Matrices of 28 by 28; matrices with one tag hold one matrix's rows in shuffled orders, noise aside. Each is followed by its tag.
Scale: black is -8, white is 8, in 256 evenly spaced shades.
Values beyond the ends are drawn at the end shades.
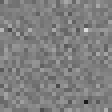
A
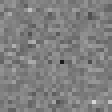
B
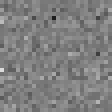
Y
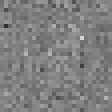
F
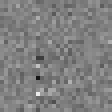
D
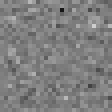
B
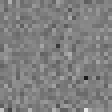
A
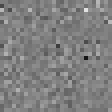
A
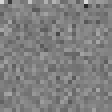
A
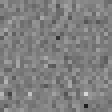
A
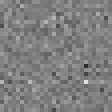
A
